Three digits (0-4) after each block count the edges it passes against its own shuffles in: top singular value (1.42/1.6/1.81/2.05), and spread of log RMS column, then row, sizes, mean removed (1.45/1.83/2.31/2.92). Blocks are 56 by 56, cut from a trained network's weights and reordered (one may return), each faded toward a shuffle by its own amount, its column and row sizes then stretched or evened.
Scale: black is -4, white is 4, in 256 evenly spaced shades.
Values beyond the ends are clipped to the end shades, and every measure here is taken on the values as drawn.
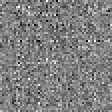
1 2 2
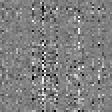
3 4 2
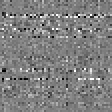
3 2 4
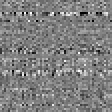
4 0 4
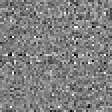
2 1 3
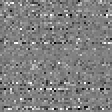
0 1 4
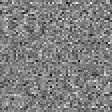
2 0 3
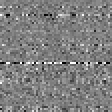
4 0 3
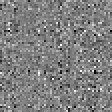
0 3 2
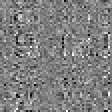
3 3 2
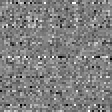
0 0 4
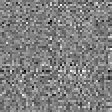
3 2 2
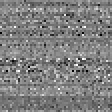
2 0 3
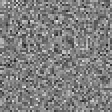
2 0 0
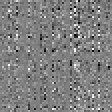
2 4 2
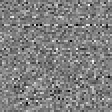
1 1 3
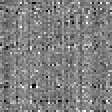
3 0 3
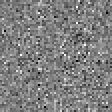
0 2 0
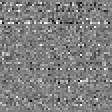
1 1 4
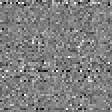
0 1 3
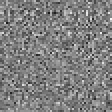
3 0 2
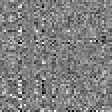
4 3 2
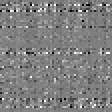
3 0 4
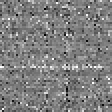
1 1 1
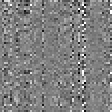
4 4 2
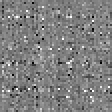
1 2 2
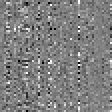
3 4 1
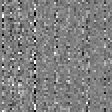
3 4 0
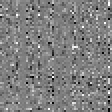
0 4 1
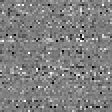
0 0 3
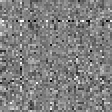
3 3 2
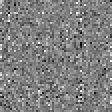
0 2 1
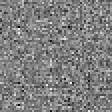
2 2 0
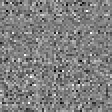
0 1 3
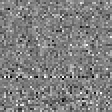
1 1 3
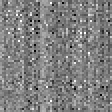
3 1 2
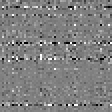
2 2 4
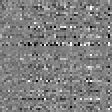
3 2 4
